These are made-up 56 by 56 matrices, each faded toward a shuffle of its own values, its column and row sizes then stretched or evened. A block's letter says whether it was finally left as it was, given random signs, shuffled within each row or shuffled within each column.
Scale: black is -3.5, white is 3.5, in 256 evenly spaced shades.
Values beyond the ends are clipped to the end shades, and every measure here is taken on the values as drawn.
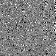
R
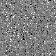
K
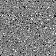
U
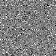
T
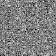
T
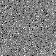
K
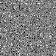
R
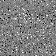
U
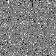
U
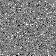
U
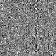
T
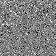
U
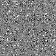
R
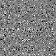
T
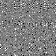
T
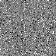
R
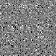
T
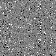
K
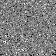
U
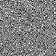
T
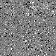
R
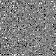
T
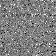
U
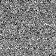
U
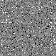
R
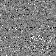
U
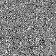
R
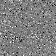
U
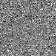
R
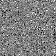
R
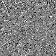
U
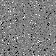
K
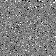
U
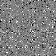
T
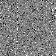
K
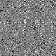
T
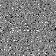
U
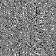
T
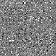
T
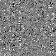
K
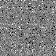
R
